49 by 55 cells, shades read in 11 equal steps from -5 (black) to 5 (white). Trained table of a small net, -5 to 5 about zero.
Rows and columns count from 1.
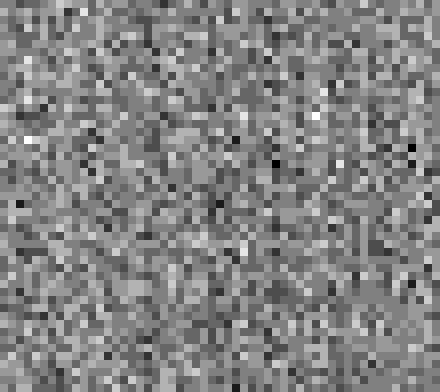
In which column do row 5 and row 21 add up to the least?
35
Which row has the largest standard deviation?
21
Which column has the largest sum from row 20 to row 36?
8
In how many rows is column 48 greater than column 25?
16
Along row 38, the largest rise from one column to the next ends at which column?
54
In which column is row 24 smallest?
22
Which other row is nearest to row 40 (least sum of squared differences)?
48
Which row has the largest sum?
31
